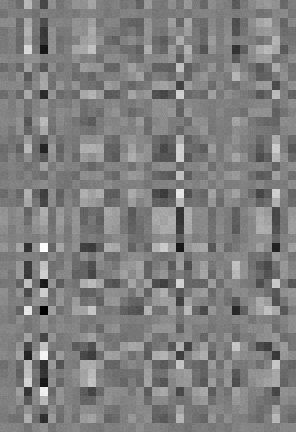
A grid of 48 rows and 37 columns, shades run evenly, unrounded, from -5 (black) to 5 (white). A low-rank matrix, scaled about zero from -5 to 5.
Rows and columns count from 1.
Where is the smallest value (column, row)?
6, 35
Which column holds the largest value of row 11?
23
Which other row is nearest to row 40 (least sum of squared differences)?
44
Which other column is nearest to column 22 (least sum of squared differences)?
33
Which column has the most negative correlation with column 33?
17
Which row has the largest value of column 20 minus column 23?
28
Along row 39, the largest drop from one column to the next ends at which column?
24
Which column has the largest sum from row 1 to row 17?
4
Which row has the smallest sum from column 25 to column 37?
32
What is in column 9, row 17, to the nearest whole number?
0
